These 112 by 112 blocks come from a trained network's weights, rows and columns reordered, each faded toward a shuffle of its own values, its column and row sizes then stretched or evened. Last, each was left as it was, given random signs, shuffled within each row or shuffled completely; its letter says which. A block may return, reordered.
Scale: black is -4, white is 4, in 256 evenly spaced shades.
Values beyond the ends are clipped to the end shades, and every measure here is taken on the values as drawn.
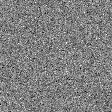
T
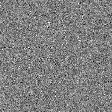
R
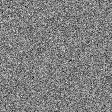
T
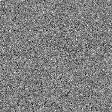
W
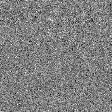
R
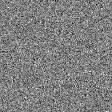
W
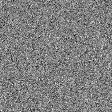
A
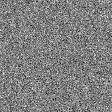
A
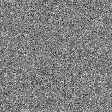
A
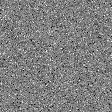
T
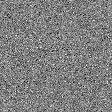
A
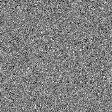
W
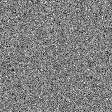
A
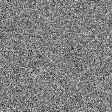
A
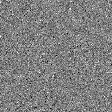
R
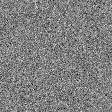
T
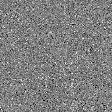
R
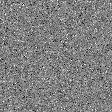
T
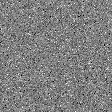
T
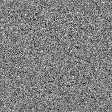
W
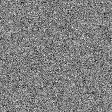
A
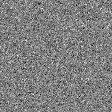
A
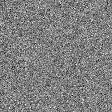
T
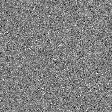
W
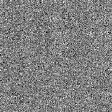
R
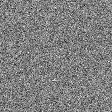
T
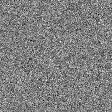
A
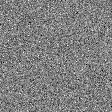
T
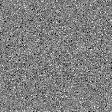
R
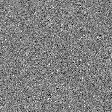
R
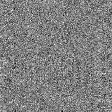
R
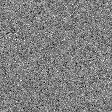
T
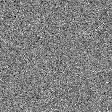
A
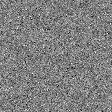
A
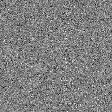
R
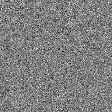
R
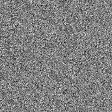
R
